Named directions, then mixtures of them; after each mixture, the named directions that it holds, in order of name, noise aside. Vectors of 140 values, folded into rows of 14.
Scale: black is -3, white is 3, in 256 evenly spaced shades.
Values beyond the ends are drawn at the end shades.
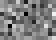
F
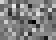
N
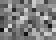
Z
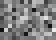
Z.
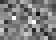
F, N, Z.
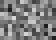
F, Z.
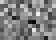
N, Z.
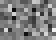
F, Z.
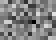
F, N.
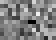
N, Z.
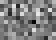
N.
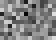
F.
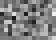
F, Z.
